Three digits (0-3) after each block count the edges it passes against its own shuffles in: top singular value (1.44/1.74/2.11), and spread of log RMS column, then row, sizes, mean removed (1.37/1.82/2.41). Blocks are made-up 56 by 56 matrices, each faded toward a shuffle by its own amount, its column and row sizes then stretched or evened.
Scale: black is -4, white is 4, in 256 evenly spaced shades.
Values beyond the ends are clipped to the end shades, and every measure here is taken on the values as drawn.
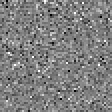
0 0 0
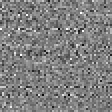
2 0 2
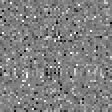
2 1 0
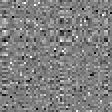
3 1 0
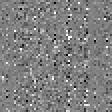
1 3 1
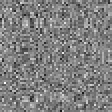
2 2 0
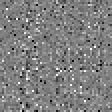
2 1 0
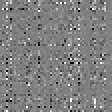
1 3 3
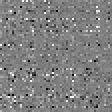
0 2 3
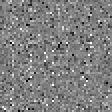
1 1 0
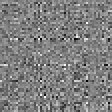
3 2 3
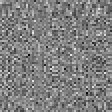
3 2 0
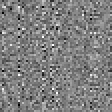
2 3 1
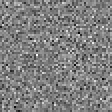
2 0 1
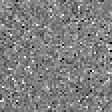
0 0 0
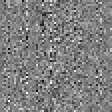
1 3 0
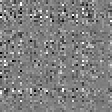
0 3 3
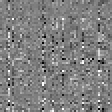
2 3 2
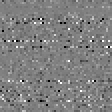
0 0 3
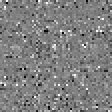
1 1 2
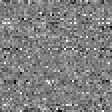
2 0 3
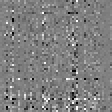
1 3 2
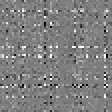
3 3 3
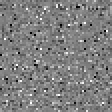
0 0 2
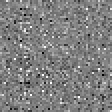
1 2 1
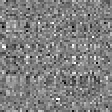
3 1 2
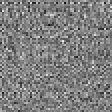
3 0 2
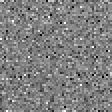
0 0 1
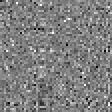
2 1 1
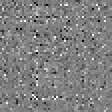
2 2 1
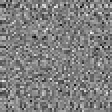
3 0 2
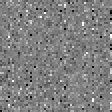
0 2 0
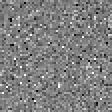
1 0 0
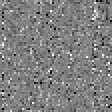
1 2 0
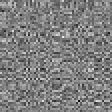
3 0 3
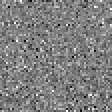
0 0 2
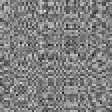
3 1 2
